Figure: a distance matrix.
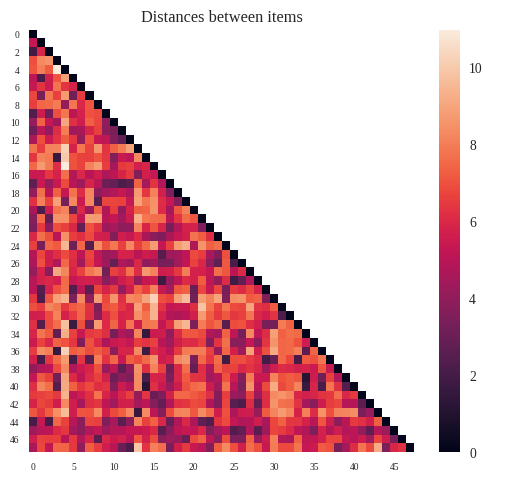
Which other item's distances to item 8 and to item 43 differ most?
13
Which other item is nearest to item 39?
34
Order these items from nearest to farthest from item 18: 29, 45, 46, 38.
46, 45, 38, 29
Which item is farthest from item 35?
30
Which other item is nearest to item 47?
12
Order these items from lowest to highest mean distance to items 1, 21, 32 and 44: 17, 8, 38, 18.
17, 38, 18, 8
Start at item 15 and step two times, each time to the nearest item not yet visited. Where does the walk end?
42
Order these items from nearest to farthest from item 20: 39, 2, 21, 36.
2, 39, 21, 36
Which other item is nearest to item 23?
26
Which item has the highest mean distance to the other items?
4
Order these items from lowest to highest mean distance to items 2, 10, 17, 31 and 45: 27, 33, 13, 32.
32, 27, 33, 13
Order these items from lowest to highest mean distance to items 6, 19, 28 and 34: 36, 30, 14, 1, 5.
14, 36, 5, 1, 30
